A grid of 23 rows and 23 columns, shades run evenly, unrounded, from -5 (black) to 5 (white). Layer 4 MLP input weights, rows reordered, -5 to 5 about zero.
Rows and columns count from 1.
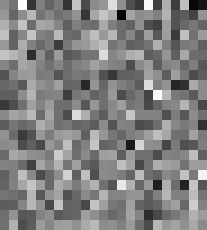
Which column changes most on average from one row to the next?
18
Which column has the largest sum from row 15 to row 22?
22
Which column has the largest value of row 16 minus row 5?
7
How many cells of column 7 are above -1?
20
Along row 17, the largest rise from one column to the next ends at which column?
5
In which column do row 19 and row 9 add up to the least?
21
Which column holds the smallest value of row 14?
3
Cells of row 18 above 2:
6
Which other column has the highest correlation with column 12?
1
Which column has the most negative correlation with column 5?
16
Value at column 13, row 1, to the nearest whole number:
4
